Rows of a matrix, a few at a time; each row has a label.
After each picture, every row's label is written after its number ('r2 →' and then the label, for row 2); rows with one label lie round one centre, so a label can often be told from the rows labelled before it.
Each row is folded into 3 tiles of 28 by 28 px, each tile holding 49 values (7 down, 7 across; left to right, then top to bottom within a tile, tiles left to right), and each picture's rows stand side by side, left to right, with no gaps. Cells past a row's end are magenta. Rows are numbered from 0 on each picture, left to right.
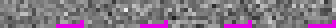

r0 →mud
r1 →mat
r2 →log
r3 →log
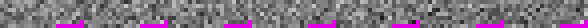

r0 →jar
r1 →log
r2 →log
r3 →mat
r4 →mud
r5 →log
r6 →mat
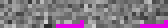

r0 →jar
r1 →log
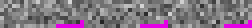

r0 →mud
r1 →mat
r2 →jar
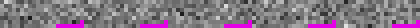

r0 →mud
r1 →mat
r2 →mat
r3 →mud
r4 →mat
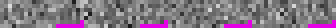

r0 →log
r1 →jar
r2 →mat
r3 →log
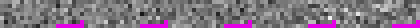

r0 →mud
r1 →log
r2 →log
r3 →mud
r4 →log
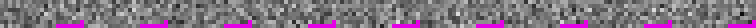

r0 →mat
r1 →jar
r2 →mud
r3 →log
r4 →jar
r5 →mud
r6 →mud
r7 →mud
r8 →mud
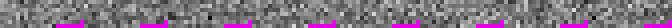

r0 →mud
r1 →mud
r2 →log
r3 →mat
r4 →jar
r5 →mud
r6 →jar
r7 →log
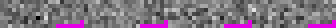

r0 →jar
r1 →mat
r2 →log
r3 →mud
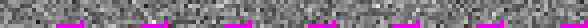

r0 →mat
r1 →jar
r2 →jar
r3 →mat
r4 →log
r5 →jar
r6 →mat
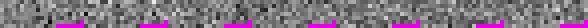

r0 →jar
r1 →mud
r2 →log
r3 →mat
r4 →mat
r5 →mat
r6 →log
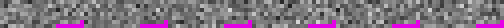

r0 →jar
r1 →mud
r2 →mat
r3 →jar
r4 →mat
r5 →log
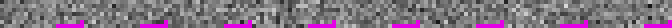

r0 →log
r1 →mud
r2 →mud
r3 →jar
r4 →mat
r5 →mat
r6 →log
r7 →mud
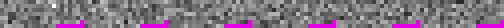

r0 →jar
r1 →log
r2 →mud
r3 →mud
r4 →log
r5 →mat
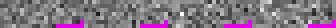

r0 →jar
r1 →mat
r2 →log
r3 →log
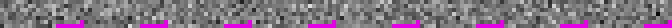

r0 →jar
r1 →mud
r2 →jar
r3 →mat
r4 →log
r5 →jar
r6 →log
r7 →mud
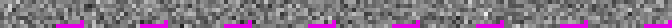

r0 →log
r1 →mat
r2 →mud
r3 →mud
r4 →mud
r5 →jar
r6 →jar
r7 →mat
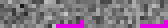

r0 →mat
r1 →jar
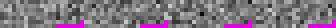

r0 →log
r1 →mat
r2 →mud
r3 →jar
